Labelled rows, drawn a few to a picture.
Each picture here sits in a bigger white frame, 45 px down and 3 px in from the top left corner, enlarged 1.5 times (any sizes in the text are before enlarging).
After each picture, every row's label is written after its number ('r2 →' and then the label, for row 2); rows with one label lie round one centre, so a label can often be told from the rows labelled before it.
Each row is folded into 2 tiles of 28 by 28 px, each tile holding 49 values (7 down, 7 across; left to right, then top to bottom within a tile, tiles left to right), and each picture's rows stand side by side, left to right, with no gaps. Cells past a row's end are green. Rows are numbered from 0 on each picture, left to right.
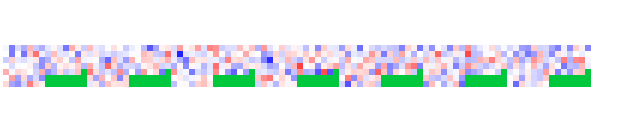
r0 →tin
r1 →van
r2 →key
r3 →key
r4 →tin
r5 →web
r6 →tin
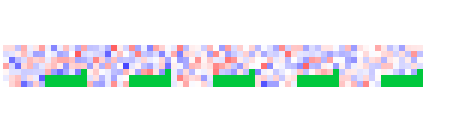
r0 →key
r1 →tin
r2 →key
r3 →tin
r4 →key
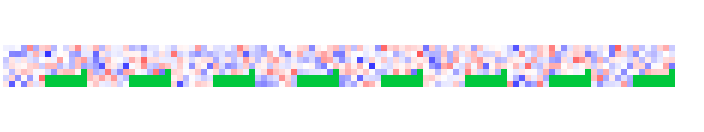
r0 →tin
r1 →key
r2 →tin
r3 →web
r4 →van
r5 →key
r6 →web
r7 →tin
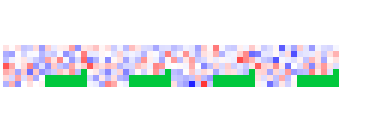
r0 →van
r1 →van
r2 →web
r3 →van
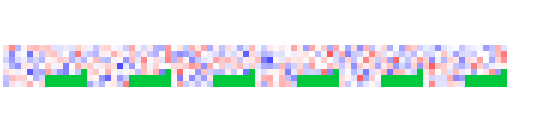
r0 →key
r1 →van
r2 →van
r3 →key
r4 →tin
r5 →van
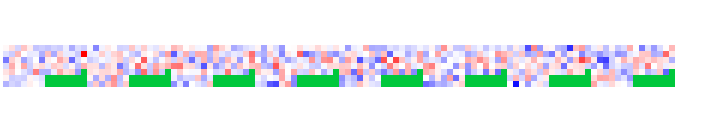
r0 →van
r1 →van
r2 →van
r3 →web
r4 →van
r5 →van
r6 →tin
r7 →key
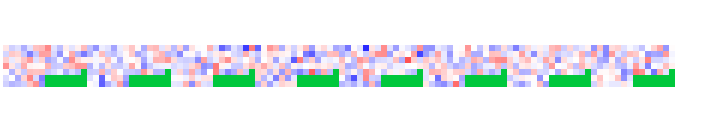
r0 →web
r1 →web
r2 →key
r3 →van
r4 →web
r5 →web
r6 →web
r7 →key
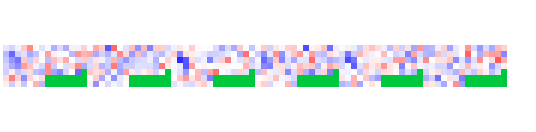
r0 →key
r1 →tin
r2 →key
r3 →key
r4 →key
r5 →web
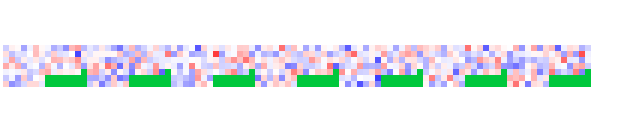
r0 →tin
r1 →van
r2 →web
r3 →tin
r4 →web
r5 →tin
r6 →key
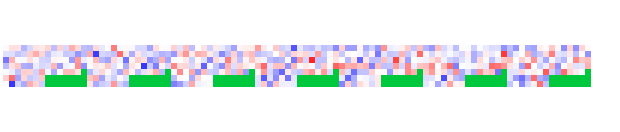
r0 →tin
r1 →tin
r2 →van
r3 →van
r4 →van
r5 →van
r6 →web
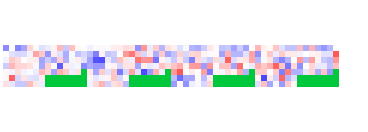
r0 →tin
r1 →key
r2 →van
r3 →van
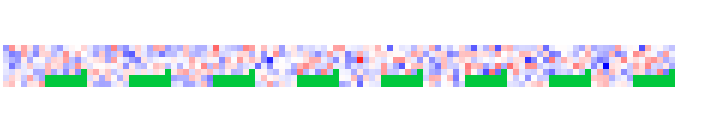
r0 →key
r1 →tin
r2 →web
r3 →key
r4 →key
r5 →key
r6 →van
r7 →key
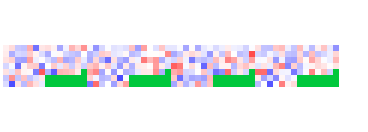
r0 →tin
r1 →van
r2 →van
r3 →van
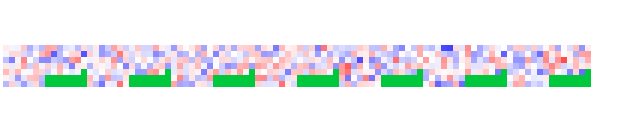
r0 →web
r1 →tin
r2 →tin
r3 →tin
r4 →van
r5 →web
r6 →key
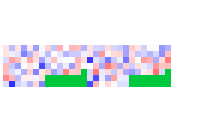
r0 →tin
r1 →van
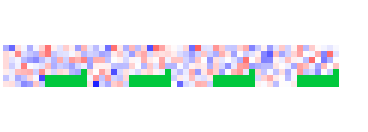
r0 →web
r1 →tin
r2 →tin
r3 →key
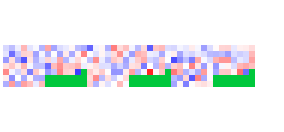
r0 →van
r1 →tin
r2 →van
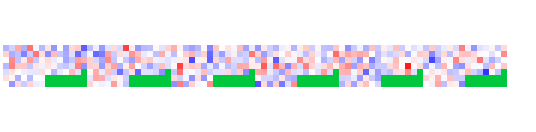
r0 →tin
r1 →key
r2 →van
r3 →van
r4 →van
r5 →key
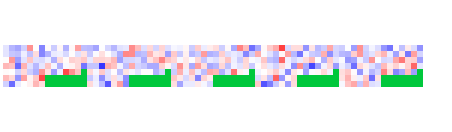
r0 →tin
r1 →web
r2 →tin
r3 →tin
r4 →key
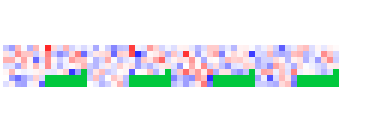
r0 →web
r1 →web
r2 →web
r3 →web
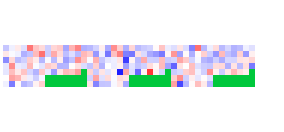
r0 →tin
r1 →tin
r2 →tin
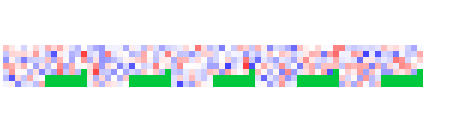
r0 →van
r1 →van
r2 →tin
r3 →van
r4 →van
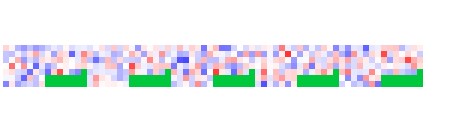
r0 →van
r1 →key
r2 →key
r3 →tin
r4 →web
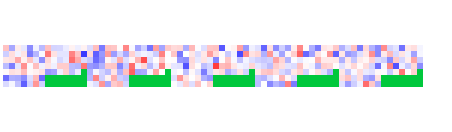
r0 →web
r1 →key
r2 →key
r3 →web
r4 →tin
